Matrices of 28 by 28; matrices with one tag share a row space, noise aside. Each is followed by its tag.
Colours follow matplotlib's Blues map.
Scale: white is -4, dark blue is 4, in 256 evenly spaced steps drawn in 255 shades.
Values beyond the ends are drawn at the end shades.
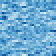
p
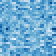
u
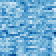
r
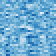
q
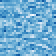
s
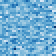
u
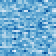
s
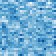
r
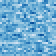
s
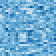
q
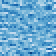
r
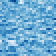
r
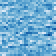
r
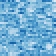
r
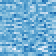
s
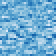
r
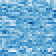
r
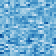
q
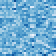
s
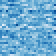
r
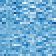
s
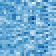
s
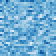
q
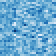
s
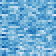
r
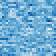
r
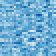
s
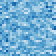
u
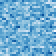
u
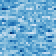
r
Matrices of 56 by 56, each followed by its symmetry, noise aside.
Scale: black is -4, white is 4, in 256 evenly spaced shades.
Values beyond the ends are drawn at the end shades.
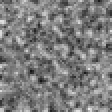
symmetric across the other diagonal.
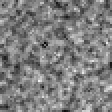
symmetric.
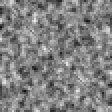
same after a half turn.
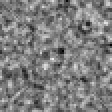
symmetric across the other diagonal.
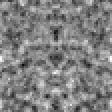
mirrored left to right.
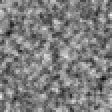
same after a half turn.
